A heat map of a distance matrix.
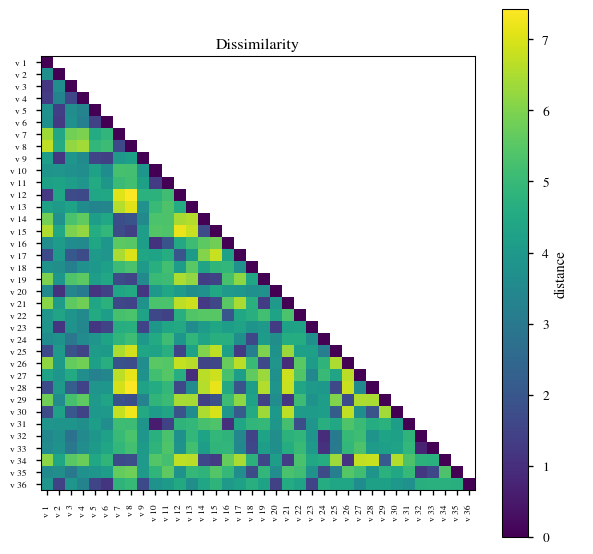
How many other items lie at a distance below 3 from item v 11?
4
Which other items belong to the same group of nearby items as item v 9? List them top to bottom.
v 2, v 5, v 6, v 20, v 23, v 36
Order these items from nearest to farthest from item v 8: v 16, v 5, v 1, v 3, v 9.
v 9, v 5, v 16, v 3, v 1
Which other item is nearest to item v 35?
v 32
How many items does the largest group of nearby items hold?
9
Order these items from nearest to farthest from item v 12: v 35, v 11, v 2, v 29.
v 35, v 2, v 11, v 29
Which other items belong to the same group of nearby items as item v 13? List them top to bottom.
v 27
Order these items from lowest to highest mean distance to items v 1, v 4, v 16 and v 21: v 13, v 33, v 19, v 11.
v 11, v 33, v 19, v 13
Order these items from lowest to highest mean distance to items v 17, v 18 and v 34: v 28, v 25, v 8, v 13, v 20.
v 25, v 20, v 28, v 8, v 13
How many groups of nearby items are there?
6
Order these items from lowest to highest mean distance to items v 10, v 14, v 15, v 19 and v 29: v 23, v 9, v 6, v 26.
v 26, v 9, v 23, v 6
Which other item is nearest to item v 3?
v 1
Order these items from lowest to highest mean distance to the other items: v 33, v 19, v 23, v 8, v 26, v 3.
v 23, v 3, v 33, v 19, v 26, v 8
